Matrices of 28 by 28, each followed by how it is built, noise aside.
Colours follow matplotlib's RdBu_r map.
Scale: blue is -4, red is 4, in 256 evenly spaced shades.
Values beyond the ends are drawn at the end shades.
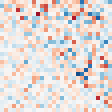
upper triangular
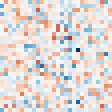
repeating rows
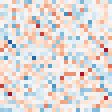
Toeplitz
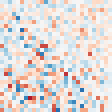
lower triangular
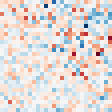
upper triangular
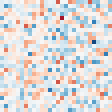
repeating rows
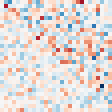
upper triangular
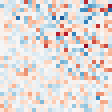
upper triangular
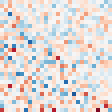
lower triangular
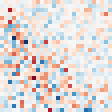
lower triangular
